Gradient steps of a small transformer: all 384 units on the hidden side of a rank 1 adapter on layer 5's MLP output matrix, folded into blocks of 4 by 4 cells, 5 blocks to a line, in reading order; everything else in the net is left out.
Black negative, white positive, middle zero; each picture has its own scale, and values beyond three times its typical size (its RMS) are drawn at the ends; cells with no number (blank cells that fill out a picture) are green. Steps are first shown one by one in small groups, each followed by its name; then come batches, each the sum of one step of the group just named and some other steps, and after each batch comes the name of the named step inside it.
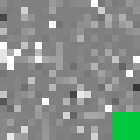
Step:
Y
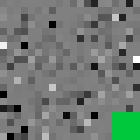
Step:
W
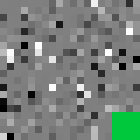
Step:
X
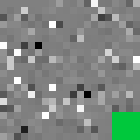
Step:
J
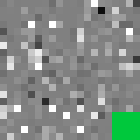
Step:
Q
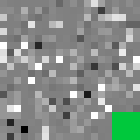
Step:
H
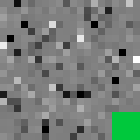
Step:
J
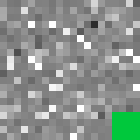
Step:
Q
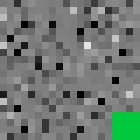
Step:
W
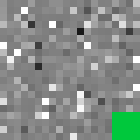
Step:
J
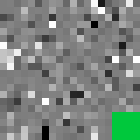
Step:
Y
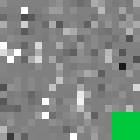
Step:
X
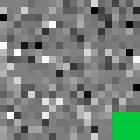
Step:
J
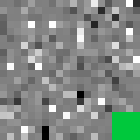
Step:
Q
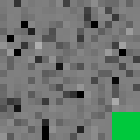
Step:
X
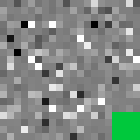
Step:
Q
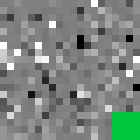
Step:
Y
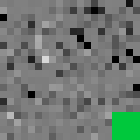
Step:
X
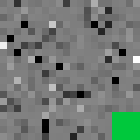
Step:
J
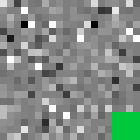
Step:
Q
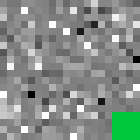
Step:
Q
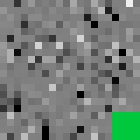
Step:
X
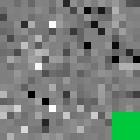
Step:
Q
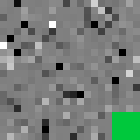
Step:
Y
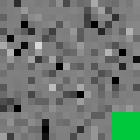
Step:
X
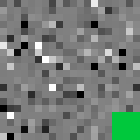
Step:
X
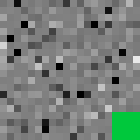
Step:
H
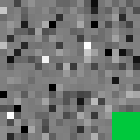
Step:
W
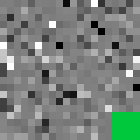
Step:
Y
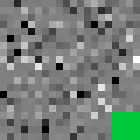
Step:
H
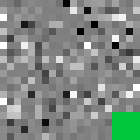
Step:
H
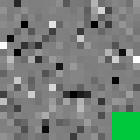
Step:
J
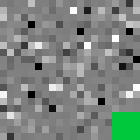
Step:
X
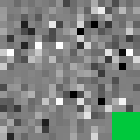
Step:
X
